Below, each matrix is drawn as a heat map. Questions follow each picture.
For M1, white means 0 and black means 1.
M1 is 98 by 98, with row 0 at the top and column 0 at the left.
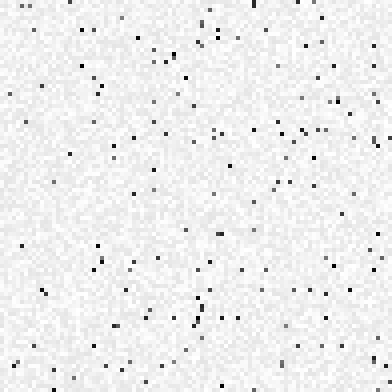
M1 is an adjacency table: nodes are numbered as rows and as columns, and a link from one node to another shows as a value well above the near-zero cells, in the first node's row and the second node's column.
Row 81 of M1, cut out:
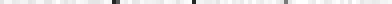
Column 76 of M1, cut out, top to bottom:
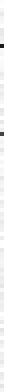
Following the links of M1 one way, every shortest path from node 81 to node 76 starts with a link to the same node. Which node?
node 48
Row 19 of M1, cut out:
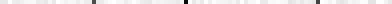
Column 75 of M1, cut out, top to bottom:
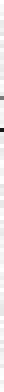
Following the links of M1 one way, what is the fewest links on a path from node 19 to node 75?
3
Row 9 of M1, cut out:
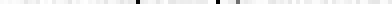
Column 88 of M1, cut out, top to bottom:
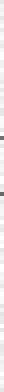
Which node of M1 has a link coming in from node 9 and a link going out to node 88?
node 34
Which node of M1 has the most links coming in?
node 93
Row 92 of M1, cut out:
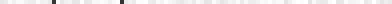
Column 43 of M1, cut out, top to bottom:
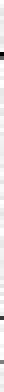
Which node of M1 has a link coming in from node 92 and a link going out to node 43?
node 13
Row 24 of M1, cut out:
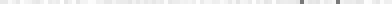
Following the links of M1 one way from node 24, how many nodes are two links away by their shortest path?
2
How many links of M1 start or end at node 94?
6
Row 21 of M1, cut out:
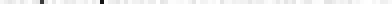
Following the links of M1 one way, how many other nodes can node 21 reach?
12
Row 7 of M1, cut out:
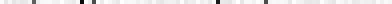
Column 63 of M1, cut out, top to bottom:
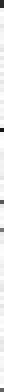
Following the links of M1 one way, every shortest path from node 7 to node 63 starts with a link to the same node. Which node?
node 23
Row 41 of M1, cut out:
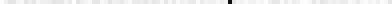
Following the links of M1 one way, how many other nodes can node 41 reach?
4
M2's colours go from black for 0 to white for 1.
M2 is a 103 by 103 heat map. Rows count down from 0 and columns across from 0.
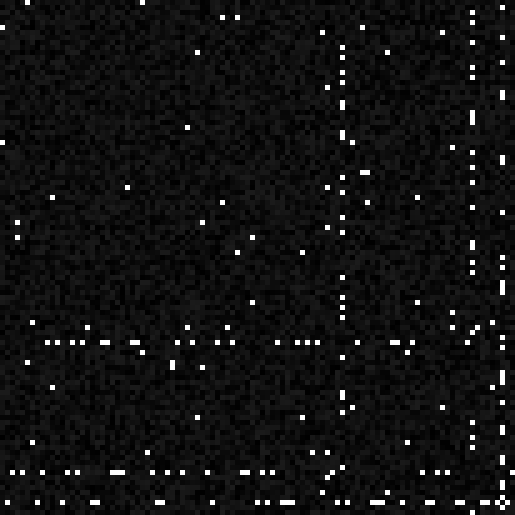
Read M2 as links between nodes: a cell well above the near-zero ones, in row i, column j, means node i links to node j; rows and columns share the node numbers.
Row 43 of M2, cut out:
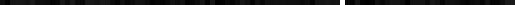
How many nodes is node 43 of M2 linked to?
1
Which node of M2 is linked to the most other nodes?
node 100
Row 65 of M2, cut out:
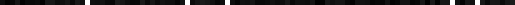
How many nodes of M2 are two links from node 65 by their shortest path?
3
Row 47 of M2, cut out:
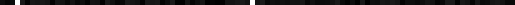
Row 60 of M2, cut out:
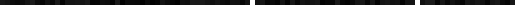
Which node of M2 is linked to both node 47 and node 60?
node 50
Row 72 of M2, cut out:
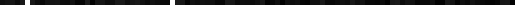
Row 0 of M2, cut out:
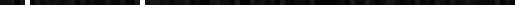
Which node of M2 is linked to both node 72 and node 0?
node 5
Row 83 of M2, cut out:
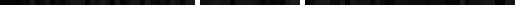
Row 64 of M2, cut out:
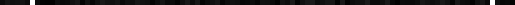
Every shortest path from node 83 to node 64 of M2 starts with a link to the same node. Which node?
node 39
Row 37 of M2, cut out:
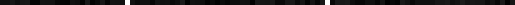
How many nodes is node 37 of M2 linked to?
2
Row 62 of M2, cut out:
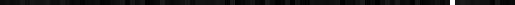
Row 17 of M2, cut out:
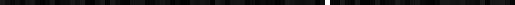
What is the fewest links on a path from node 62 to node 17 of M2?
3
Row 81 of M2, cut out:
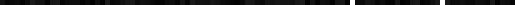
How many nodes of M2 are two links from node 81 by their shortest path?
2
